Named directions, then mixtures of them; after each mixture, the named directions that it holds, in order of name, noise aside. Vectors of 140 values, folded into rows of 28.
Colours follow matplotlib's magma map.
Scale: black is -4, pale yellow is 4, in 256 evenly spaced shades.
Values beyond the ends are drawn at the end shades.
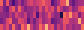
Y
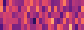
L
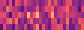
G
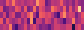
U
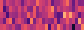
G, U, Y.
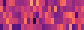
L, U.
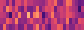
G.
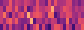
G, U.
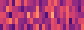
G.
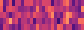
G, L, Y.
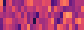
L, Y.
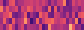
G, L, Y.
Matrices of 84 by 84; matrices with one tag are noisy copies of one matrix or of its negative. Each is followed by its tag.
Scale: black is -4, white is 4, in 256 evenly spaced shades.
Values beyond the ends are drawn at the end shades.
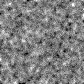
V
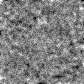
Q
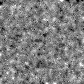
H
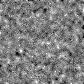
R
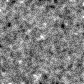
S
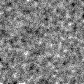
V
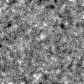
S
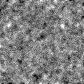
S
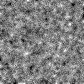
V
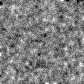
H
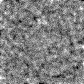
Q
